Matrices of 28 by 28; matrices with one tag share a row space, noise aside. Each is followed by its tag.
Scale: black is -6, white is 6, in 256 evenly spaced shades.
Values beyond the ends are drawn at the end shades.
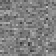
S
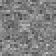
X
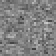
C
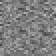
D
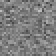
C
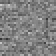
S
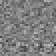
D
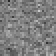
C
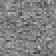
C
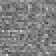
S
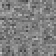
X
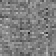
S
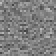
X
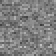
X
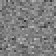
D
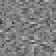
D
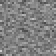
D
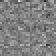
C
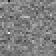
X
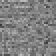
S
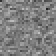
C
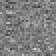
C
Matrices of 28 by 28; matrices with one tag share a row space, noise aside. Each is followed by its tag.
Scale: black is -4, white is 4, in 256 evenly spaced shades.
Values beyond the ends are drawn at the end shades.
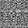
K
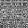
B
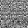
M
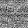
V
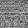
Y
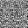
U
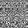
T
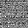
T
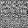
U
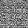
B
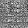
V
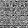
K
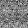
U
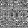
U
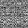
B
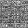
V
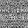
V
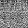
B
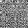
T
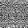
T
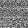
K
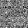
M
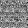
U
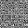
Y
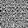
T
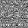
U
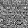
B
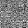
M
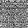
T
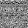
U
